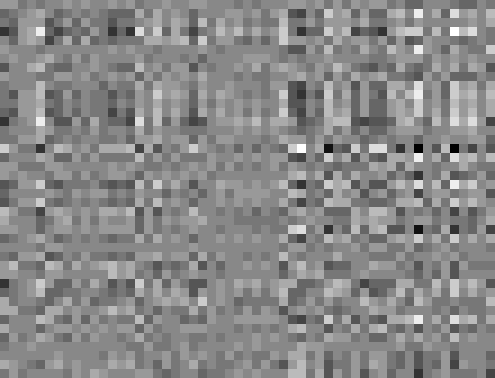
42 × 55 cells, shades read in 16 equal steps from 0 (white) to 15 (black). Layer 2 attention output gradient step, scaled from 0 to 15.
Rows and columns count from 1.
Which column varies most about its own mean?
47
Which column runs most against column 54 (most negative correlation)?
44
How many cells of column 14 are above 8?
5
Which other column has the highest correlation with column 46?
52
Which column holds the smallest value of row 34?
23
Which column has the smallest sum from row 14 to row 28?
46
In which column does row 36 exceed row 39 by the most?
34
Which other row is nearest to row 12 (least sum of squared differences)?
27
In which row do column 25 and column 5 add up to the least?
4
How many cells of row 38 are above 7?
18
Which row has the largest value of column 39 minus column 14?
17
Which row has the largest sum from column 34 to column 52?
26
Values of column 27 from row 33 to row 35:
6 9 8
